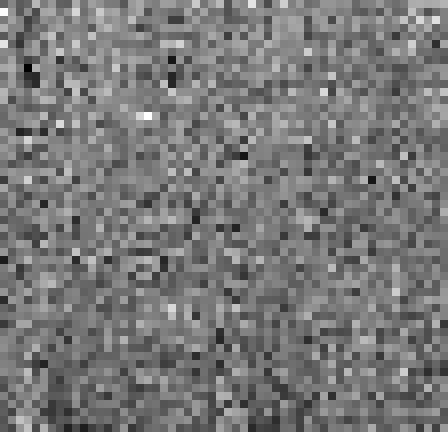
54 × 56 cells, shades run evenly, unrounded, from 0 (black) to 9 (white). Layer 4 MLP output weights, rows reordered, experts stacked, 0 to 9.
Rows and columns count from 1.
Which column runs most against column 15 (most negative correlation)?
4
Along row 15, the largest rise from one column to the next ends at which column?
32
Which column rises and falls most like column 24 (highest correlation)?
22
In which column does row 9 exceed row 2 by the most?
5
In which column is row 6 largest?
1
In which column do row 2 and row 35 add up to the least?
3
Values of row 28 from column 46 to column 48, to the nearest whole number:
4 4 4
